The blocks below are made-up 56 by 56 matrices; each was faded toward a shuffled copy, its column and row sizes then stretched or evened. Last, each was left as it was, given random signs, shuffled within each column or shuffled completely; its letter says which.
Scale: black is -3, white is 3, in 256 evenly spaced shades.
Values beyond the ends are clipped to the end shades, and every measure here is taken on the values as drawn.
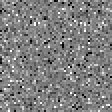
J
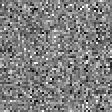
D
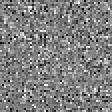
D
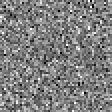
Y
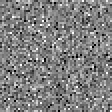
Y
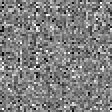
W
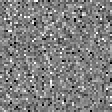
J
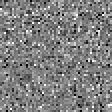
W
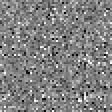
D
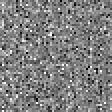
J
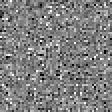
W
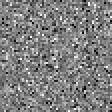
J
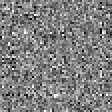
W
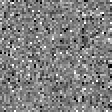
W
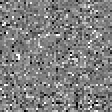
W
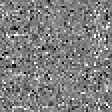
W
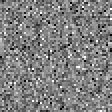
Y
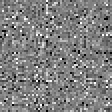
W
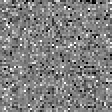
W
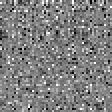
W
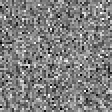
J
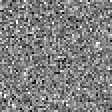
Y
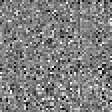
W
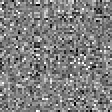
W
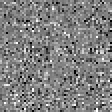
W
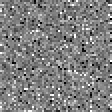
J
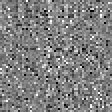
W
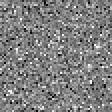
Y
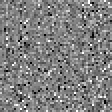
J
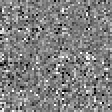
D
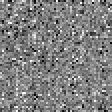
W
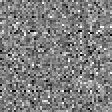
D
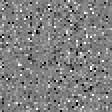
J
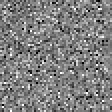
J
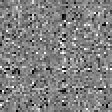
W
